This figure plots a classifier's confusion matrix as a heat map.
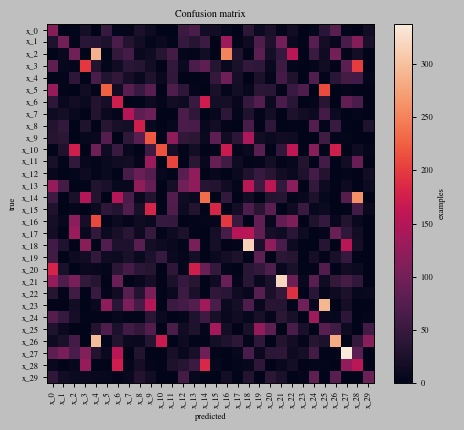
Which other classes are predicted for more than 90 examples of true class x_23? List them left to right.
x_5, x_7, x_9, x_14, x_25
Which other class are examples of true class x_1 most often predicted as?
x_16
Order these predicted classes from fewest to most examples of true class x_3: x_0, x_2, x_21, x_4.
x_2, x_4, x_21, x_0
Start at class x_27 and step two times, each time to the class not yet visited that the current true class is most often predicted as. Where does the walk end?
x_14
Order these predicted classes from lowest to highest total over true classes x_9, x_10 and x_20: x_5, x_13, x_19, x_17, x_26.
x_17, x_5, x_19, x_26, x_13
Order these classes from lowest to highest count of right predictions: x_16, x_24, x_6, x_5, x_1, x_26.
x_1, x_24, x_6, x_16, x_5, x_26
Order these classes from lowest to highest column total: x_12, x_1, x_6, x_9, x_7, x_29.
x_29, x_1, x_12, x_7, x_6, x_9
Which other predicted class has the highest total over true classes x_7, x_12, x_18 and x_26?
x_4
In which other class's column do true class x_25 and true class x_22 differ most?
x_15
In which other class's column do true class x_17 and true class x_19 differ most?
x_18
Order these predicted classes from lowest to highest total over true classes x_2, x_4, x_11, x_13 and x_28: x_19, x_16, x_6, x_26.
x_26, x_19, x_6, x_16
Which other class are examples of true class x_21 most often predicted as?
x_0
